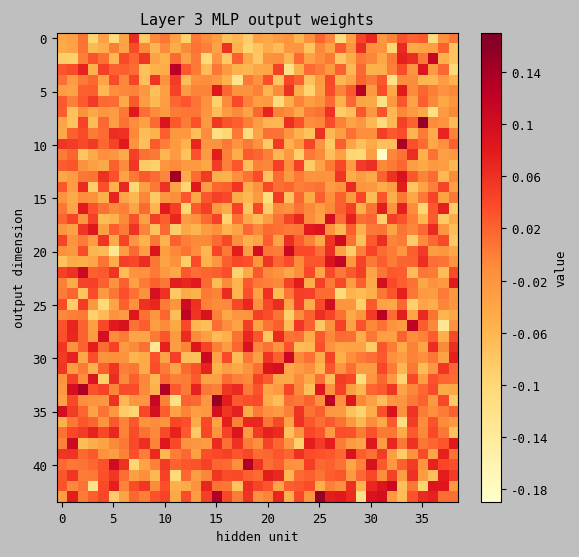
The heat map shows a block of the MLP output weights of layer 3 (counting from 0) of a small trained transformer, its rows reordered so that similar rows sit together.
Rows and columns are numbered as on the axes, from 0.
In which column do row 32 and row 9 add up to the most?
5
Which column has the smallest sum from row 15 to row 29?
37
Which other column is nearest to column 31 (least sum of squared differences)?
14
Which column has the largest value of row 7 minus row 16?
20
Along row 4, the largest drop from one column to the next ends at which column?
32
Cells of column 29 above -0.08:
39
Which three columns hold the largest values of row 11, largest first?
15, 34, 7
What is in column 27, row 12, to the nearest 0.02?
0.04
